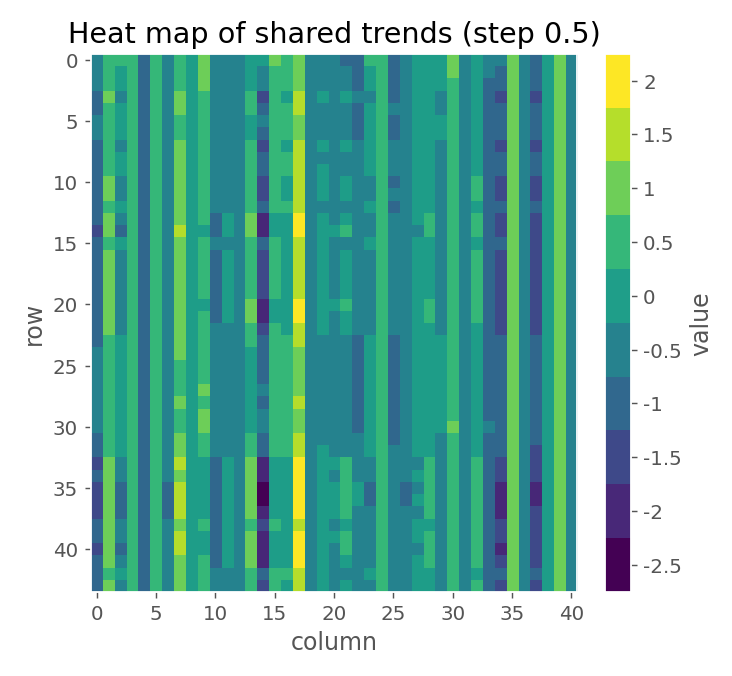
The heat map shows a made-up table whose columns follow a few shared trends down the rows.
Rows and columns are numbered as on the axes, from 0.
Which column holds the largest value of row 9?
17
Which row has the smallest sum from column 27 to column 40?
35
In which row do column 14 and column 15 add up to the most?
0
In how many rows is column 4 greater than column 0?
6
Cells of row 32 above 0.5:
4
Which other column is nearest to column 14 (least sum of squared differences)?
34
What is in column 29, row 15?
-0.5
